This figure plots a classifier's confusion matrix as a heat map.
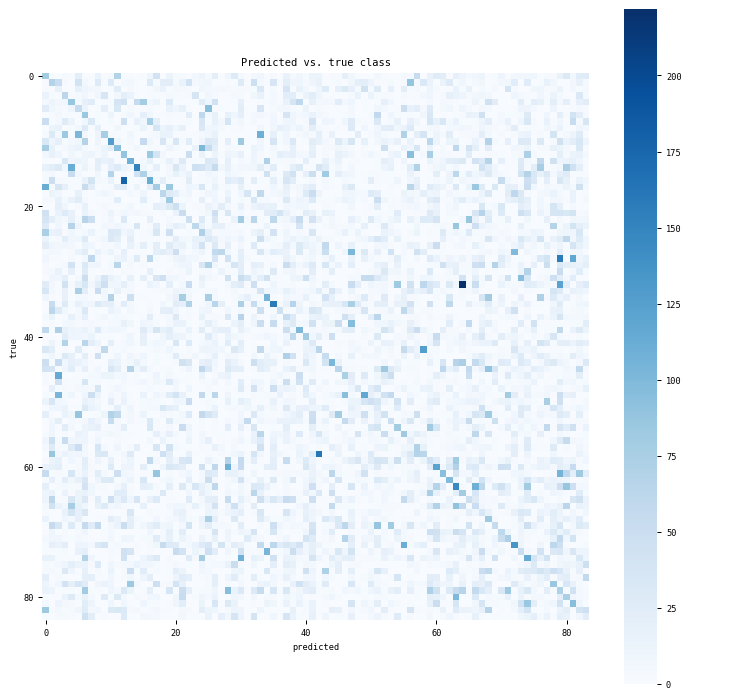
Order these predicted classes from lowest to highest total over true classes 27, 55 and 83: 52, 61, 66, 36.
61, 36, 52, 66
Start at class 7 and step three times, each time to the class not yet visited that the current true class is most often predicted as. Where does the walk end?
56
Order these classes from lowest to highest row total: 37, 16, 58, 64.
37, 64, 58, 16
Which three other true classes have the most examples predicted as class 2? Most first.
46, 49, 39
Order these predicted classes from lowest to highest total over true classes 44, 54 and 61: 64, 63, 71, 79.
71, 64, 63, 79
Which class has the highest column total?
79
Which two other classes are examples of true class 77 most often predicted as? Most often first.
83, 54
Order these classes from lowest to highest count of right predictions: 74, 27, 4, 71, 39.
27, 71, 4, 39, 74
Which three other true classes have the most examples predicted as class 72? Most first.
27, 18, 36
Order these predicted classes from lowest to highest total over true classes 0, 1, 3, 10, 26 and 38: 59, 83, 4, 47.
4, 83, 59, 47
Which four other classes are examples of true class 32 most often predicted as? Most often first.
64, 79, 54, 58
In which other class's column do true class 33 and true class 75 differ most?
5
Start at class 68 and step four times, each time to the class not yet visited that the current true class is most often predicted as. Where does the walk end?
66
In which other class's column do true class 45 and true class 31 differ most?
73
